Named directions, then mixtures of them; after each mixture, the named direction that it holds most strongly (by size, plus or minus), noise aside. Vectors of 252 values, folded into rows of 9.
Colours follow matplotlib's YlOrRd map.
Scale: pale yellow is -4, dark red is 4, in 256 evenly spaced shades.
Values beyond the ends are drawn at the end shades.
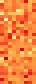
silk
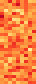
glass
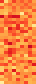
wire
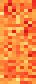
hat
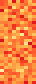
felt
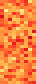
glass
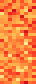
felt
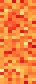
felt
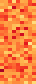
felt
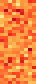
glass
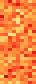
glass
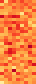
wire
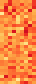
hat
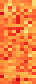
hat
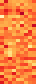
wire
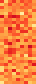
wire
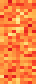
hat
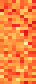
felt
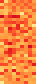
wire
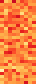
wire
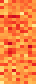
wire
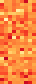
silk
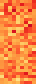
hat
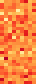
silk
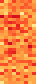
wire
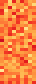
felt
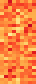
hat
